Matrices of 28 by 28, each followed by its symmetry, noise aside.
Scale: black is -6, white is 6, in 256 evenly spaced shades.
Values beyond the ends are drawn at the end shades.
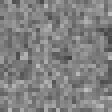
mirrored top to bottom.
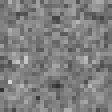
mirrored left to right.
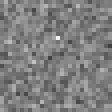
same after a half turn.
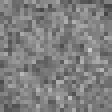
symmetric.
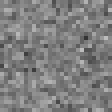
mirrored top to bottom.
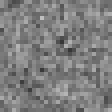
symmetric across the other diagonal.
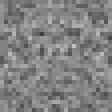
mirrored left to right.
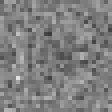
mirrored top to bottom.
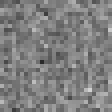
mirrored top to bottom.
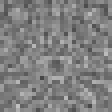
mirrored left to right.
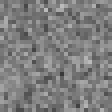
no symmetry.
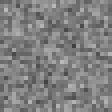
same after a half turn.
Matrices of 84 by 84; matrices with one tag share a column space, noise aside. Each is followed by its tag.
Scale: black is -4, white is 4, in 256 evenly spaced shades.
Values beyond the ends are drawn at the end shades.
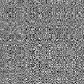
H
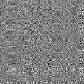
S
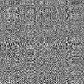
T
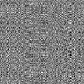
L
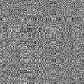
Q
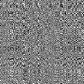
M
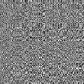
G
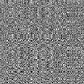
H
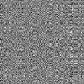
L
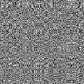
M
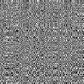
G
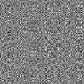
L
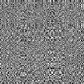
G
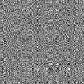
S
